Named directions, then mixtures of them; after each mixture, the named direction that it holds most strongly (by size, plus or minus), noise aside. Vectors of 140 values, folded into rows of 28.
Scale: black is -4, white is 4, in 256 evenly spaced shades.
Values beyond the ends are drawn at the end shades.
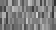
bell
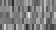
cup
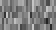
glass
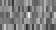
cup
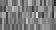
bell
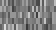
cup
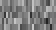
glass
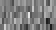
glass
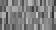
bell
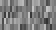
glass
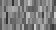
bell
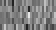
cup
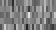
cup
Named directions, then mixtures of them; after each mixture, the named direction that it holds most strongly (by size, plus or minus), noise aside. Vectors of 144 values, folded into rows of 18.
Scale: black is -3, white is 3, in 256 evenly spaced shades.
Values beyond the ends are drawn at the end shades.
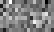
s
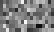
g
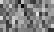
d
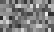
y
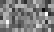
y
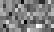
g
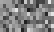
g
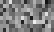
s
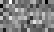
s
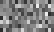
y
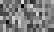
d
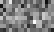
s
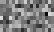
y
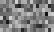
y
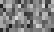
d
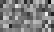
y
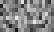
g
